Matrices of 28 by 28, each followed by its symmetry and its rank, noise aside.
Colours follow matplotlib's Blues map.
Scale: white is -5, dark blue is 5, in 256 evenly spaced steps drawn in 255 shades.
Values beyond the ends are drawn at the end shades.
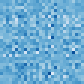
antisymmetric, rank six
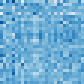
antisymmetric, rank four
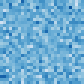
antisymmetric, rank six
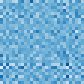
no symmetry, rank three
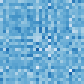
symmetric, rank four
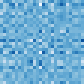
no symmetry, rank three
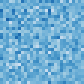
no symmetry, rank six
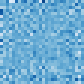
antisymmetric, rank four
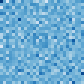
symmetric, rank four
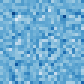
symmetric, rank six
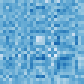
symmetric, rank three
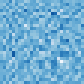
symmetric, rank four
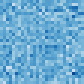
no symmetry, rank six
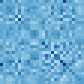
symmetric, rank four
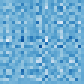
no symmetry, rank three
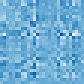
no symmetry, rank three
